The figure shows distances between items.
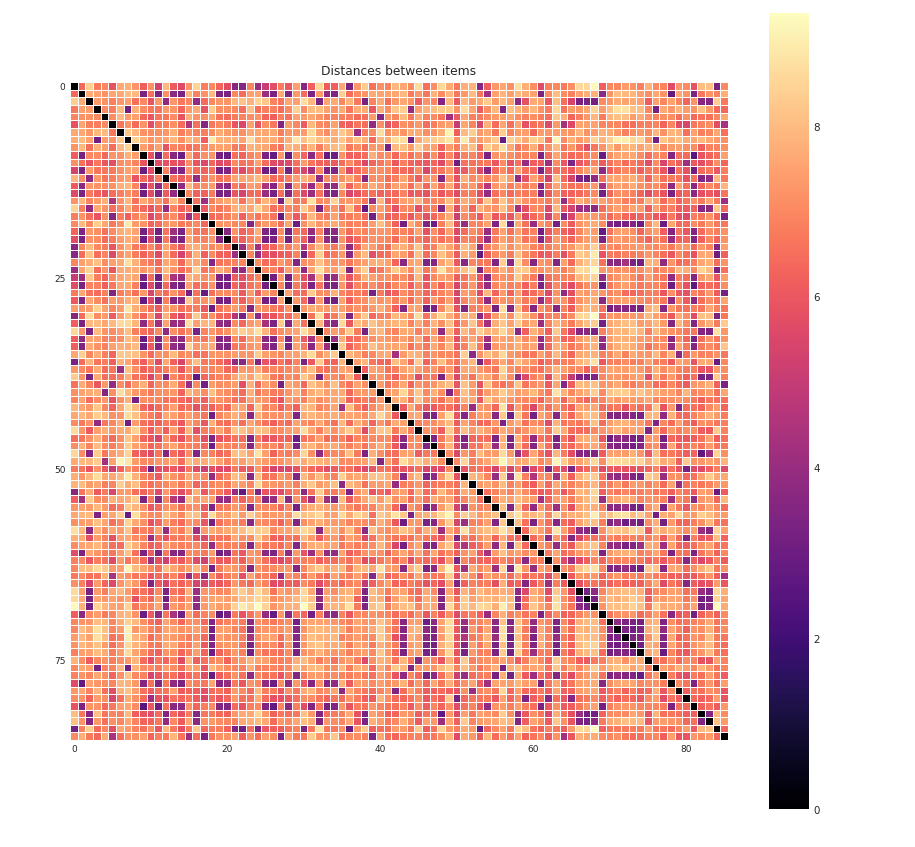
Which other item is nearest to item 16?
38
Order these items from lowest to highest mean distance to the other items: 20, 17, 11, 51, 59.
11, 20, 17, 59, 51
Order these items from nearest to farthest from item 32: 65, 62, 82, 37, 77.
82, 65, 62, 37, 77
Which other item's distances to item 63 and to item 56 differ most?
7
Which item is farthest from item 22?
68
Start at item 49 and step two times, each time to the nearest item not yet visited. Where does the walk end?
4
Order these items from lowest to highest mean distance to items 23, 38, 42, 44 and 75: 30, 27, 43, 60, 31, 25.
60, 43, 27, 25, 31, 30
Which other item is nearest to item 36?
84
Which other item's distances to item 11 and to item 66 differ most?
25
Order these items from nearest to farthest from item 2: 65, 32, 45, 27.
32, 65, 45, 27
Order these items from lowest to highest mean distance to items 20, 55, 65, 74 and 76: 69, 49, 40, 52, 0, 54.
69, 54, 0, 52, 40, 49
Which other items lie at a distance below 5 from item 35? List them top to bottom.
42, 52, 79
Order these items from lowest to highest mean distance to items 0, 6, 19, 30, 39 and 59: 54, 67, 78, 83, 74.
78, 54, 74, 83, 67
